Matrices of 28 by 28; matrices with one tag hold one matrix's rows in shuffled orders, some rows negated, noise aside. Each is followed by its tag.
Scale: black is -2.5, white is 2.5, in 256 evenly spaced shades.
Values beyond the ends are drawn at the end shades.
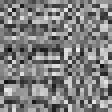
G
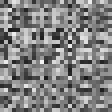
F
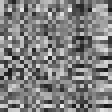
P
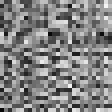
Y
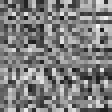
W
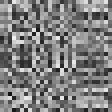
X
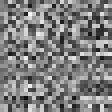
W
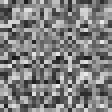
F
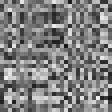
G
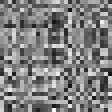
G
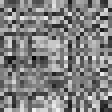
G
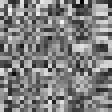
P
